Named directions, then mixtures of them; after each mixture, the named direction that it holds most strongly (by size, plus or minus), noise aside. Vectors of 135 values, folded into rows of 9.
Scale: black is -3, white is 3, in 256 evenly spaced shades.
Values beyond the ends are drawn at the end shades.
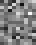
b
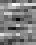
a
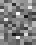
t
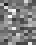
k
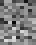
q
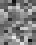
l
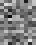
k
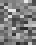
k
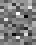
t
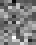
l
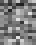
b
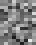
l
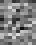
q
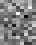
t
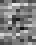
a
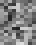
l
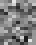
l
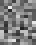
b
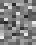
t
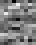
a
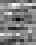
a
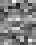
l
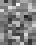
t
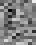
k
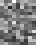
q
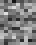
l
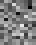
t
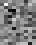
k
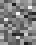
t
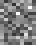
t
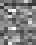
k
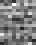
a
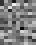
q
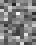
t
